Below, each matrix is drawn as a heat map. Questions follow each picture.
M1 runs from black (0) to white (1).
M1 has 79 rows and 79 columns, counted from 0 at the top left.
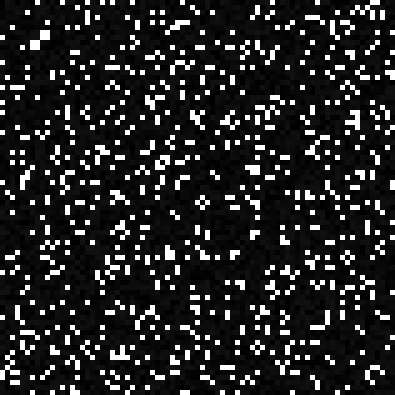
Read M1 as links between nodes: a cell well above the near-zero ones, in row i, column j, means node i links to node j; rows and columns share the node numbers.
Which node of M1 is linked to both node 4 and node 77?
node 69
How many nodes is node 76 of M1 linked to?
8
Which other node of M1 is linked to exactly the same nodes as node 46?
node 40
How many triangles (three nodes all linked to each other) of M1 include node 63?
6
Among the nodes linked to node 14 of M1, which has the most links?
node 62
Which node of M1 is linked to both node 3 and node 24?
node 61
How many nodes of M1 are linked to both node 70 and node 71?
4
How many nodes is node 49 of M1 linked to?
7
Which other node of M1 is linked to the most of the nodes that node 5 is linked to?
node 72
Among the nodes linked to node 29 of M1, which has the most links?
node 51
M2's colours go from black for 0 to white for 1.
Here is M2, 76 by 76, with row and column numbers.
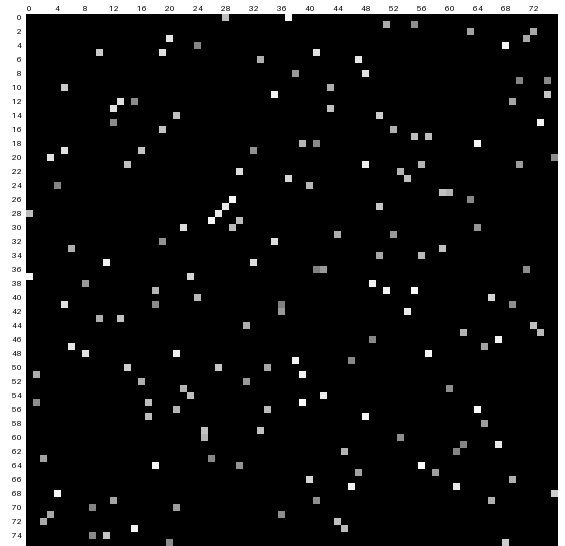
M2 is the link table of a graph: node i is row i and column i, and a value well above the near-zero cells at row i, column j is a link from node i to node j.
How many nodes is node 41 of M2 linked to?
4
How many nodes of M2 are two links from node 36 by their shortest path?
5
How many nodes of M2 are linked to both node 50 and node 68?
0
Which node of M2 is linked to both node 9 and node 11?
node 74
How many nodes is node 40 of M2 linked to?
2
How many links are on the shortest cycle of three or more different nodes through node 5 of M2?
7
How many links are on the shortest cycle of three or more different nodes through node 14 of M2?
5
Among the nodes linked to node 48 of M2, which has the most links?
node 21
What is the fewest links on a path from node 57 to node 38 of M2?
3
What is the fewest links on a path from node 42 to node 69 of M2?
3
